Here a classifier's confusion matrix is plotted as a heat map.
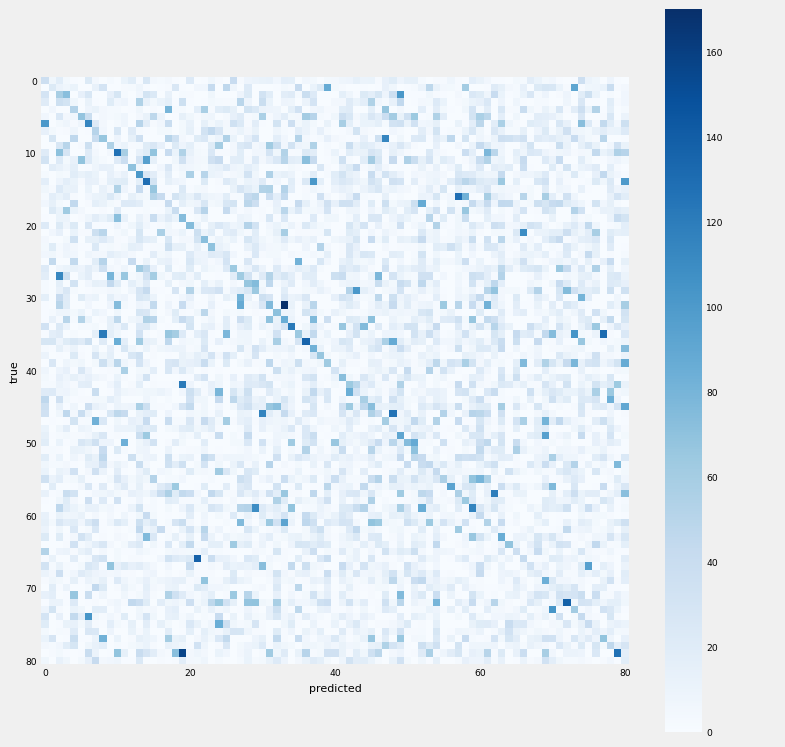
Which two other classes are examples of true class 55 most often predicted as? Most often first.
60, 59
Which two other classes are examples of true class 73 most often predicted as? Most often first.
70, 35
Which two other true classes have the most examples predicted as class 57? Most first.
16, 62
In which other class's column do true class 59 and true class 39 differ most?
29
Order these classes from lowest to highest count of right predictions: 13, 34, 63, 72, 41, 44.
44, 41, 63, 13, 34, 72
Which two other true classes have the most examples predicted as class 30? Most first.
46, 67
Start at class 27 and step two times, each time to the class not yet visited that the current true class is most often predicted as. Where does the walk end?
49
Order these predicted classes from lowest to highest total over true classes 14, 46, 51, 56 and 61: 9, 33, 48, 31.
9, 31, 33, 48
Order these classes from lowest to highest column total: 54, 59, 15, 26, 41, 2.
26, 15, 2, 41, 54, 59
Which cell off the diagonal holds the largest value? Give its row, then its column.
31, 33
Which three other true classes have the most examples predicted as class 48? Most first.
46, 36, 5
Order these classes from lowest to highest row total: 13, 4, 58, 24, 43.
24, 58, 4, 13, 43
